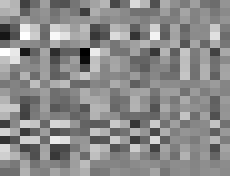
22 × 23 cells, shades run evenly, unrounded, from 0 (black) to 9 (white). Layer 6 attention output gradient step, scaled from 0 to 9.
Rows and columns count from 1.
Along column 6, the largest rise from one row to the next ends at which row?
18
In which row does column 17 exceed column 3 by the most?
7
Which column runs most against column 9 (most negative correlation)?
2
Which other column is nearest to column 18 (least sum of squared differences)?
20
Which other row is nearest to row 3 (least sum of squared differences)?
21
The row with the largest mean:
5
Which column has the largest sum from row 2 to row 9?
12
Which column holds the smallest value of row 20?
6
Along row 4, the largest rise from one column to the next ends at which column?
3
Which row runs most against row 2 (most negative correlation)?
22
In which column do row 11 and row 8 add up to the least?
9
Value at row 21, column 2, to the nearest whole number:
4
